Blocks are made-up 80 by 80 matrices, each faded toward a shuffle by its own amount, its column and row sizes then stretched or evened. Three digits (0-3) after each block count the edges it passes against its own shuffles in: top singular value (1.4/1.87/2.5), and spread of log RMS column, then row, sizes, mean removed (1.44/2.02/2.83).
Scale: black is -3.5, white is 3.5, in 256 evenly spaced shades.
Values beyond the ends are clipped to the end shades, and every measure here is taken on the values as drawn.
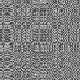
3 1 2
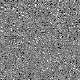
1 1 1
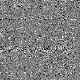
1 2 2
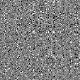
2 2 1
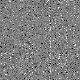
0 2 1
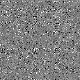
1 1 2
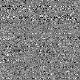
0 1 3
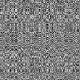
3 3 2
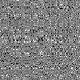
2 0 2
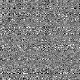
2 1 3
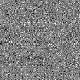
2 0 1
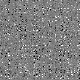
1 2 2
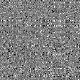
2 1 2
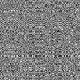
3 0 2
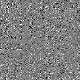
1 2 2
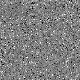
1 1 0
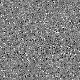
1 0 1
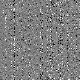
0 3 0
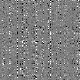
2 3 1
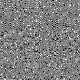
2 0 0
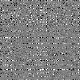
2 2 3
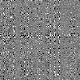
2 3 2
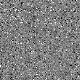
0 1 1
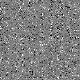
1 2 1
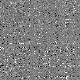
0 2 2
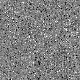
1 1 0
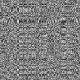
3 1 2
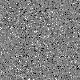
0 0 1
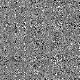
0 3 2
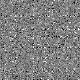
1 2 2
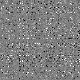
1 2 2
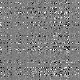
1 3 3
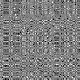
3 0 2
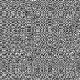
3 0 2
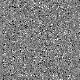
0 2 1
